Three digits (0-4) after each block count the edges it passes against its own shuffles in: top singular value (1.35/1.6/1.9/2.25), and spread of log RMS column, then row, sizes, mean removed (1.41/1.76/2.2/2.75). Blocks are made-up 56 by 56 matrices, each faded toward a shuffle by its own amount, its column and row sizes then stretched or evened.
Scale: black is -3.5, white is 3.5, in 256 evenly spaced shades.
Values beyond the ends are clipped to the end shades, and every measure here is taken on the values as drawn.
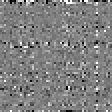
3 3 4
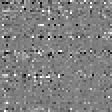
1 2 4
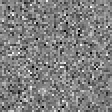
0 2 0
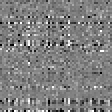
4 2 4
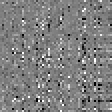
3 4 2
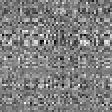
4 1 4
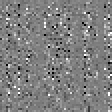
1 4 2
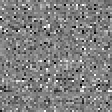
0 2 4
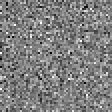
0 2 0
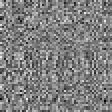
4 3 1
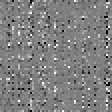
2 4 2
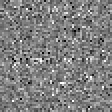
2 1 1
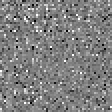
0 1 2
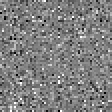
0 2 2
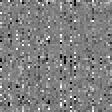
0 4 2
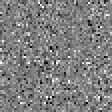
2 2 1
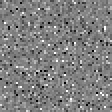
0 0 0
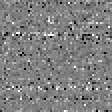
1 1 3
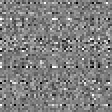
4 2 4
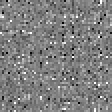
1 3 1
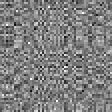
4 2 2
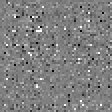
0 2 2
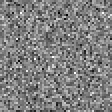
0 0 0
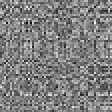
4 1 3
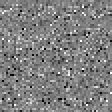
1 0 3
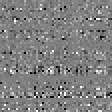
3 1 4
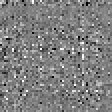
0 3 3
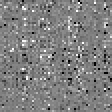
2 3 2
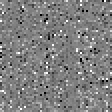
0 3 0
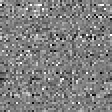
2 0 4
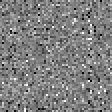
0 2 0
